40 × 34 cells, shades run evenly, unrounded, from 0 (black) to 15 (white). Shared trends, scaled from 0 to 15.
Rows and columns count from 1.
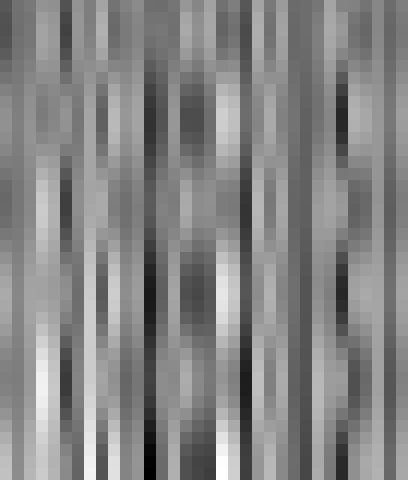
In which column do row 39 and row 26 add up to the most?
19
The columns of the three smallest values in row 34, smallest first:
21, 13, 6
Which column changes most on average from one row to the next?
29
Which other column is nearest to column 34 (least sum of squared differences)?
15
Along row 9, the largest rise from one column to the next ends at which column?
30
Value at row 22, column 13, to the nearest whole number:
3
